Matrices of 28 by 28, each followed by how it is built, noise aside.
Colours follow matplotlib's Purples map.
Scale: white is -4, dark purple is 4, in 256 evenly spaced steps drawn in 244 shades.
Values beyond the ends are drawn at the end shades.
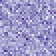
Toeplitz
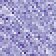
Toeplitz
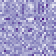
low rank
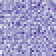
repeating rows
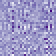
low rank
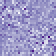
block diagonal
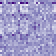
low rank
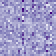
uneven columns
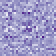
low rank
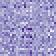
low rank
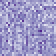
low rank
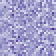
repeating rows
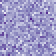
noise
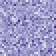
repeating rows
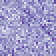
Toeplitz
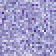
noise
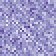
Toeplitz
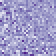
lower triangular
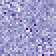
block diagonal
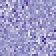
block diagonal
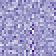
low rank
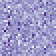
uneven columns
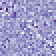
block diagonal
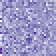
uneven columns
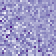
lower triangular
